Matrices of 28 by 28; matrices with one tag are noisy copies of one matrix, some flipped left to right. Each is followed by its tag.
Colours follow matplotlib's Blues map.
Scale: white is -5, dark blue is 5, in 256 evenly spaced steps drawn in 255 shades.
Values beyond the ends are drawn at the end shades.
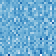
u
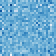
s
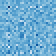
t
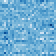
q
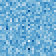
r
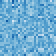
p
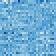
q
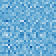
t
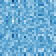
p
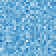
r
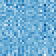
s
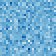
r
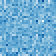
p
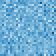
s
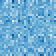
p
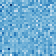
s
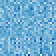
u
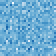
r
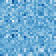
p
